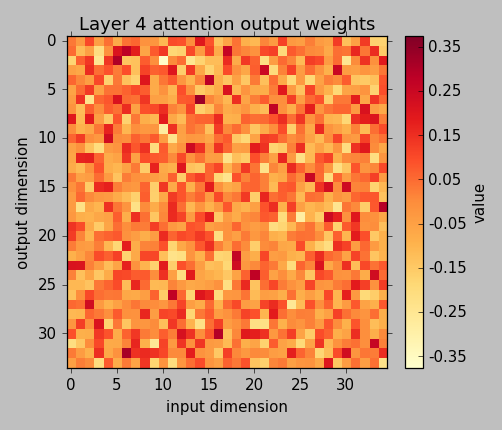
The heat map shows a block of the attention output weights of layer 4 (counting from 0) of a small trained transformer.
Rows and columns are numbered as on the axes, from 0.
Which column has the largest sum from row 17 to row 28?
31
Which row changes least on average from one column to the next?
19
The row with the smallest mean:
4
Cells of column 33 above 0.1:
6
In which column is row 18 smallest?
25
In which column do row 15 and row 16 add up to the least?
9
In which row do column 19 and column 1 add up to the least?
17
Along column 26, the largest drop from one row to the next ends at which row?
15
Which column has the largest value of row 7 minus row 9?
10
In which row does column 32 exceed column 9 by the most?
11
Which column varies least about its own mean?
8
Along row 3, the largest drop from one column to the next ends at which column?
22
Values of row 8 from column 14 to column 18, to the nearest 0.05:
0.05 0.05 0.15 -0.1 -0.1
